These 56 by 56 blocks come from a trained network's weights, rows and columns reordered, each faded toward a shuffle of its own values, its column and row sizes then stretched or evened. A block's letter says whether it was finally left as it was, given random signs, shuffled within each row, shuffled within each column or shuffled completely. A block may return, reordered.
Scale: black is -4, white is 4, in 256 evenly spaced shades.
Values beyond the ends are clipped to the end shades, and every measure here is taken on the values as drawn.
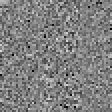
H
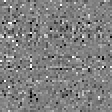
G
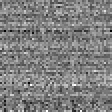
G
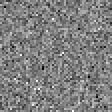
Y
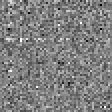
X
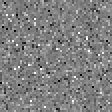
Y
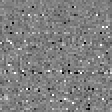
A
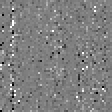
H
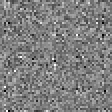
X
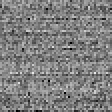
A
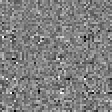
G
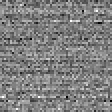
A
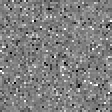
Y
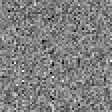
H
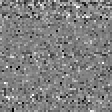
A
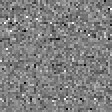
A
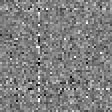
X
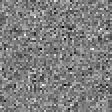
X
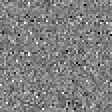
A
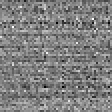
G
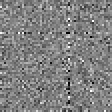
X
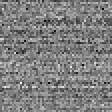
A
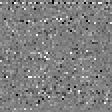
A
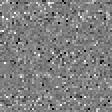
A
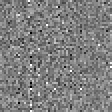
H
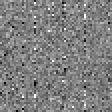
H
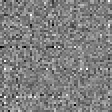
X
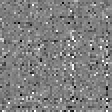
G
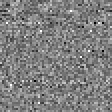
A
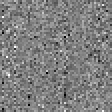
H
